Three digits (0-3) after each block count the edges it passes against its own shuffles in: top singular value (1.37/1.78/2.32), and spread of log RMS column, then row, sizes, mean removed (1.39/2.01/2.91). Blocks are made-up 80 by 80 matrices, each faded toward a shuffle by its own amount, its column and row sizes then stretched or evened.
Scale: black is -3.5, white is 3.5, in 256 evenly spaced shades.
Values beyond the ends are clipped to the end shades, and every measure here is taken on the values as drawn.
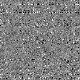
2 1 2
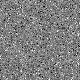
1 0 0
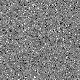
1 0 0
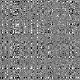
3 3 2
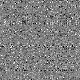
2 0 2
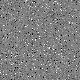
0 1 0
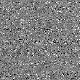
1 0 2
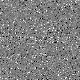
1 0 1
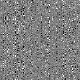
2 3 0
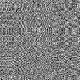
3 0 1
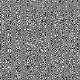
1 3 2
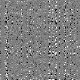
2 3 2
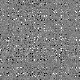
1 2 2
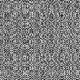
3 2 1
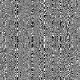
3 3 0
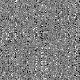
2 2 0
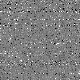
1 1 2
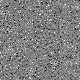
1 0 0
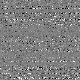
0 0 3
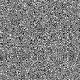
2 1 0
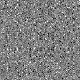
2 1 0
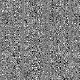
1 3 0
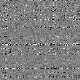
2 1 3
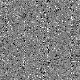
1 2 0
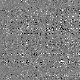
1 2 2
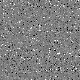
0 1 1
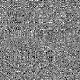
2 0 2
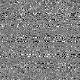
2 1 3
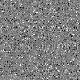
2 0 1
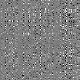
3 3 2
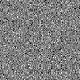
3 1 0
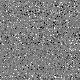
0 0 2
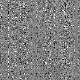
0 3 2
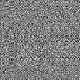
3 0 2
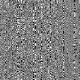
2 3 0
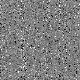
1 2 0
